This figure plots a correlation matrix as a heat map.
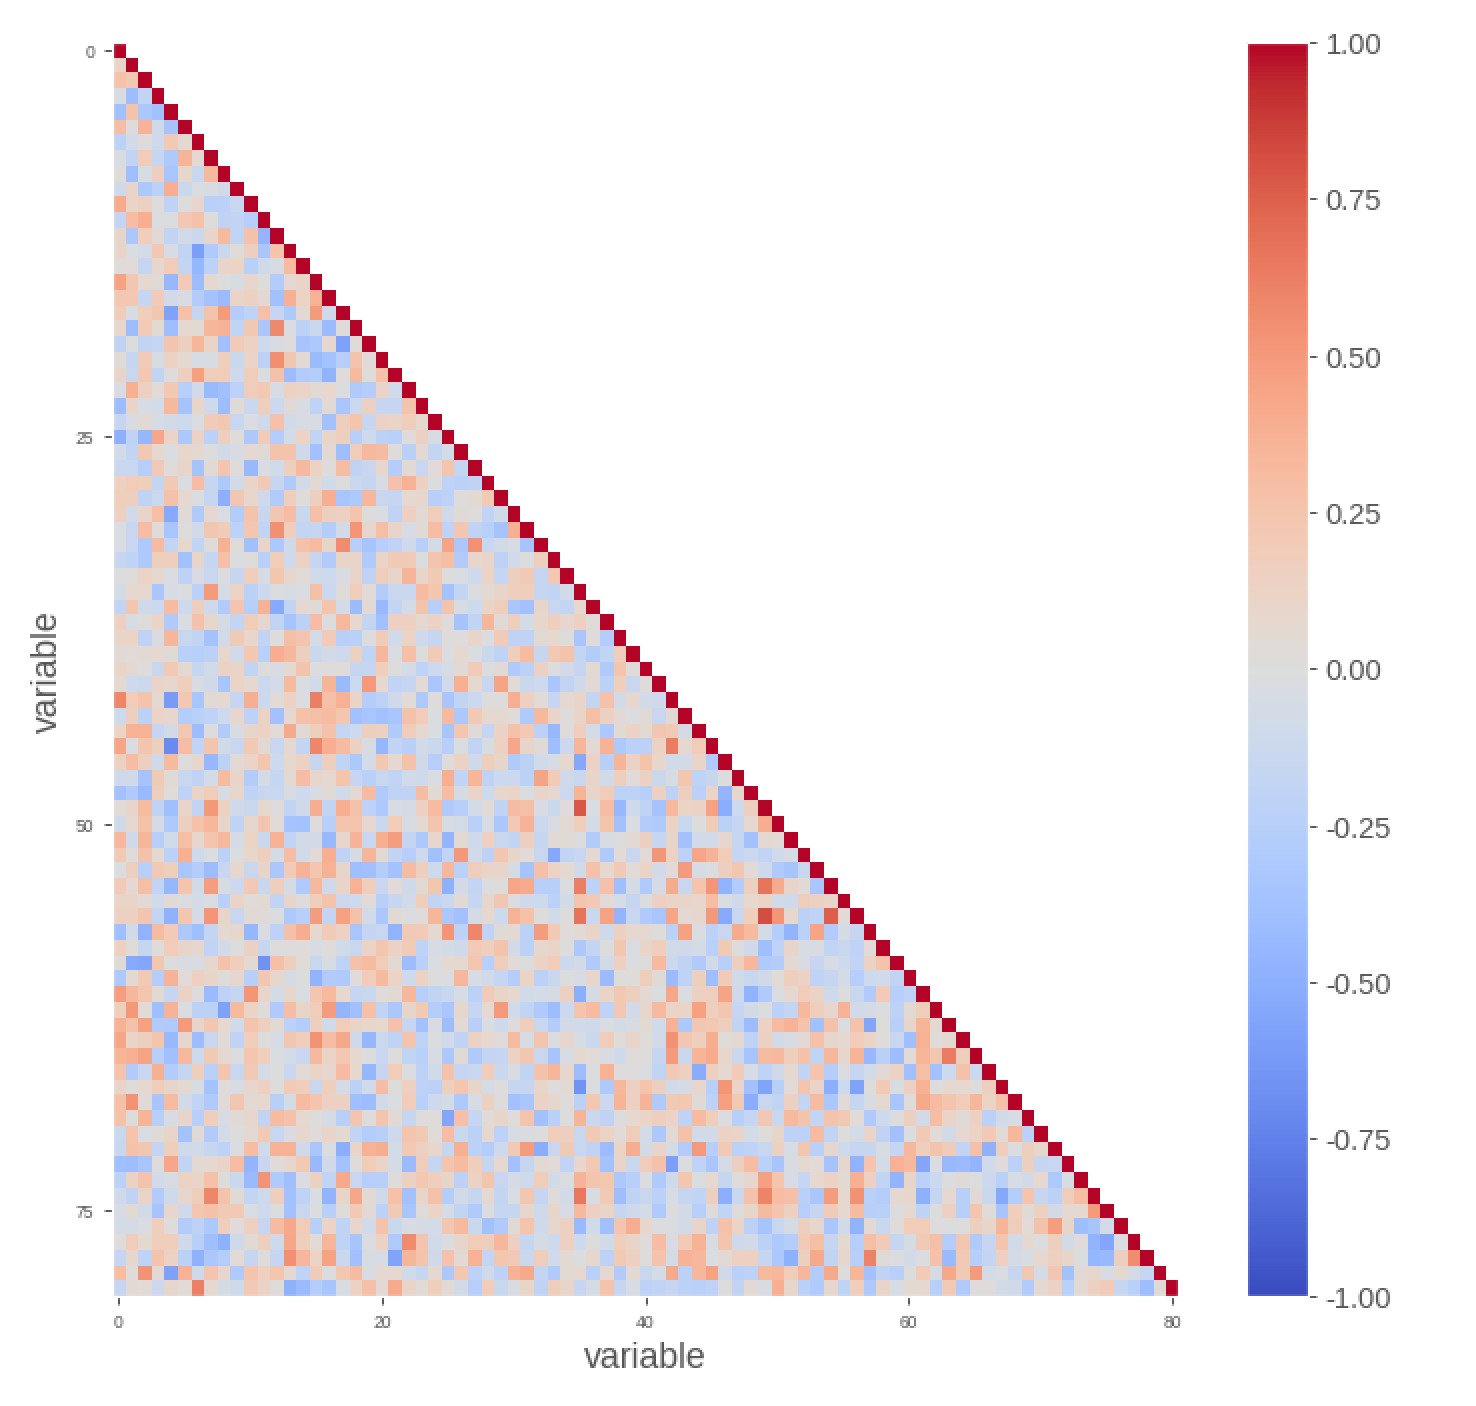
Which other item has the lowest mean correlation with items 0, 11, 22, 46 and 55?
59
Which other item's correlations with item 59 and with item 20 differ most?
2
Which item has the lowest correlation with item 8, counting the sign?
62
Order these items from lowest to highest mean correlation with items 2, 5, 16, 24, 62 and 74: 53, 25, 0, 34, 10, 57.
25, 57, 53, 34, 10, 0
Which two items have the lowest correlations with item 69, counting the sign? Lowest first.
25, 32
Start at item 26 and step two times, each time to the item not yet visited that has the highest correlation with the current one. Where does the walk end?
41
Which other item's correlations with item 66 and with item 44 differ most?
71
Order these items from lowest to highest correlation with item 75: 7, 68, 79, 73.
79, 73, 68, 7
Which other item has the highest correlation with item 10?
61
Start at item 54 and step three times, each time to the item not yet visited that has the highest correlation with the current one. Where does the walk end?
35
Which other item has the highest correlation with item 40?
68
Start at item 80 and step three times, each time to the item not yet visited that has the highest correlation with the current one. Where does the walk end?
51
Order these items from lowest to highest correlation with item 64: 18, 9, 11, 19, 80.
19, 80, 9, 18, 11
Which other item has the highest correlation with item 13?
78
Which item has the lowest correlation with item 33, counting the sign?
52
